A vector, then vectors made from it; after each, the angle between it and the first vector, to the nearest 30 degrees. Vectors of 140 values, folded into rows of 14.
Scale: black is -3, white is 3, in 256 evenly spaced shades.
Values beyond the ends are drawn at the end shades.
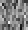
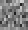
90 degrees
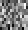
60 degrees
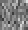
150 degrees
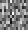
90 degrees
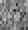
90 degrees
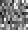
120 degrees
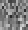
120 degrees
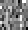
120 degrees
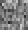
150 degrees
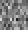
60 degrees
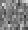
150 degrees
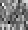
150 degrees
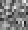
120 degrees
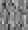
60 degrees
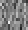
30 degrees
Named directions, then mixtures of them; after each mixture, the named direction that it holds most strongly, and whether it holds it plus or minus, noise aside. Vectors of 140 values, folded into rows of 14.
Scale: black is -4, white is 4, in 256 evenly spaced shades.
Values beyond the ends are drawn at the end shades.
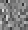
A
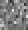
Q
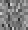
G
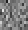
A, plus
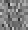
G, plus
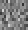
A, plus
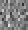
A, plus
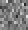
Q, plus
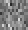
G, minus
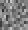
A, minus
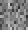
G, minus
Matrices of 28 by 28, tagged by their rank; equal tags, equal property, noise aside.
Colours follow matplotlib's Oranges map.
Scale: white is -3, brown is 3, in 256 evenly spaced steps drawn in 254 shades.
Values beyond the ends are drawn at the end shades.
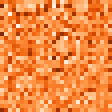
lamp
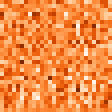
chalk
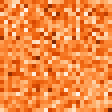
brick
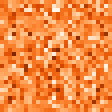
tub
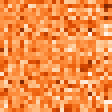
chalk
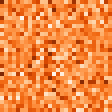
brick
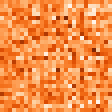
lamp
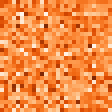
chalk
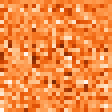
lamp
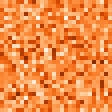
lamp
